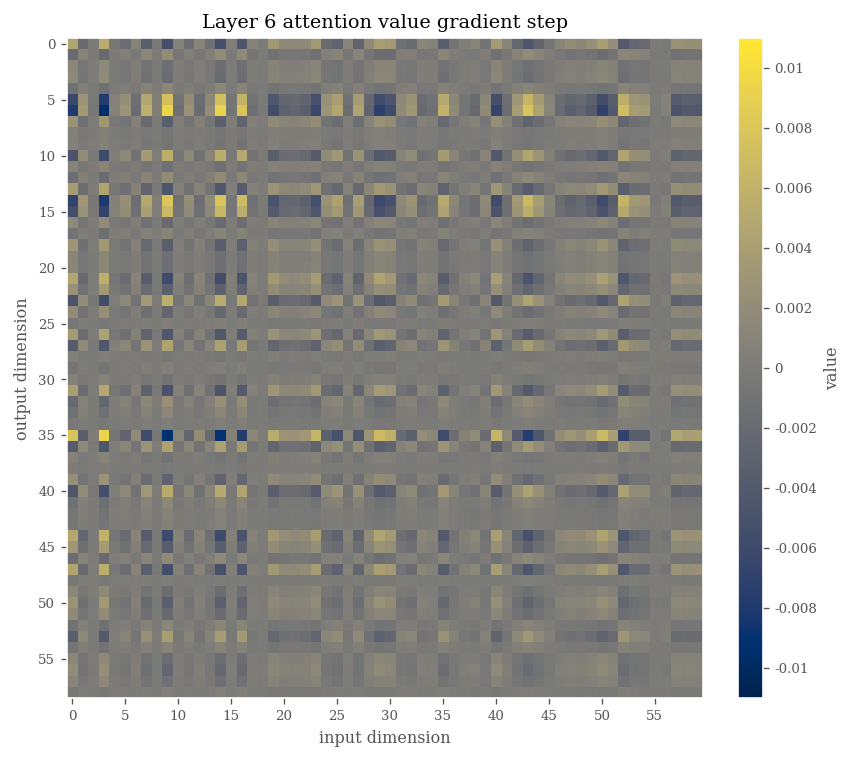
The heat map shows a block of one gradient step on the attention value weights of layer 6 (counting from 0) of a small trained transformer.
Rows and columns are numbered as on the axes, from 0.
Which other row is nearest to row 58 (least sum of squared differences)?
25
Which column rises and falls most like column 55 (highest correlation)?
2
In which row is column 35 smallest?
35
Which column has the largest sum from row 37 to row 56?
3
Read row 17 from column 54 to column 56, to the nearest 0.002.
0 0 0
